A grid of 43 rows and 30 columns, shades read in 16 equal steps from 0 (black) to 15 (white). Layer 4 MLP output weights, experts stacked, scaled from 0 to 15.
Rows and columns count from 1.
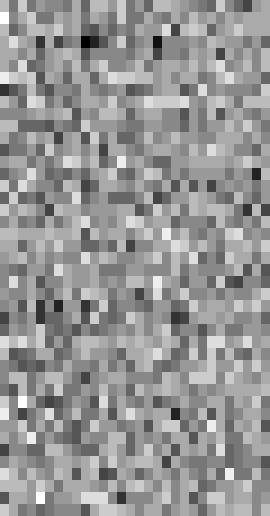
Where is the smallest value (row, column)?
4, 10
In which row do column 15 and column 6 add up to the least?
8
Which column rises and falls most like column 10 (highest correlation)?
18
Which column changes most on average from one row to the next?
1
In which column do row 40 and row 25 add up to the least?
16
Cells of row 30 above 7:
18
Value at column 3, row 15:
9
